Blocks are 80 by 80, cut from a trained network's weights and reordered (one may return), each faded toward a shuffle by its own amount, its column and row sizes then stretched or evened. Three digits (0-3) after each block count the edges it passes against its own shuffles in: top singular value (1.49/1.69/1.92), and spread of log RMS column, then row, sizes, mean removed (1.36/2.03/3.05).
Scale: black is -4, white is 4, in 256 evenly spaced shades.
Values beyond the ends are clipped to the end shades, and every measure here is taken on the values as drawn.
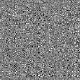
1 2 2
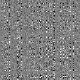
3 3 2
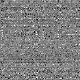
1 1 2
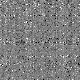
1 0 2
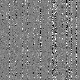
1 3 0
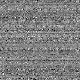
2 0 2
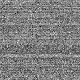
3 0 0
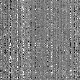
3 3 1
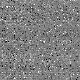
0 1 1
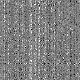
3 2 1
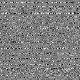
1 0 3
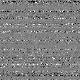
2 0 3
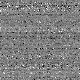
1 0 2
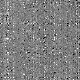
2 2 1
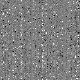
0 2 0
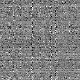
2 2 1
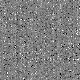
0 1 1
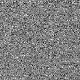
1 0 2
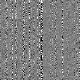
3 3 0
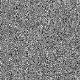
1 2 0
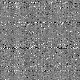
1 0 2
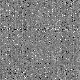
0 1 1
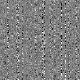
2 3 0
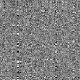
3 2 2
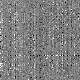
3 2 1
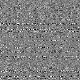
1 1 3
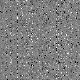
0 2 0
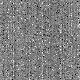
2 1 0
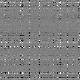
3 2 3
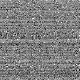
3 1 1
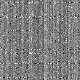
3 0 2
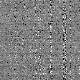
1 2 0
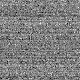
2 0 1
